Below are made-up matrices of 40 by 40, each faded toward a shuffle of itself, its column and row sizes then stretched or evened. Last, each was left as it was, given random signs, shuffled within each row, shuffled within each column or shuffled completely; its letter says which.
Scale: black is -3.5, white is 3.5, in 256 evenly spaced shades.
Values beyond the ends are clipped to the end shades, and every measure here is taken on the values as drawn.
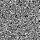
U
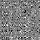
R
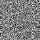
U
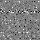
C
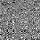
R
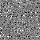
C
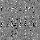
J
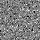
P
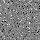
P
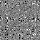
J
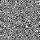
R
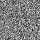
P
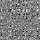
R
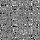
R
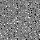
U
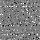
C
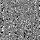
U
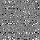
R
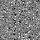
U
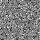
P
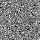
P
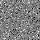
P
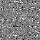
J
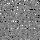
C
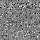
C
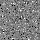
P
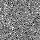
P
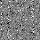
U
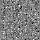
U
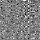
R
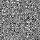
U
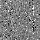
U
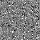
U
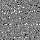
C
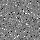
P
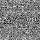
C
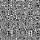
R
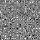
J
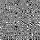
R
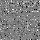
C
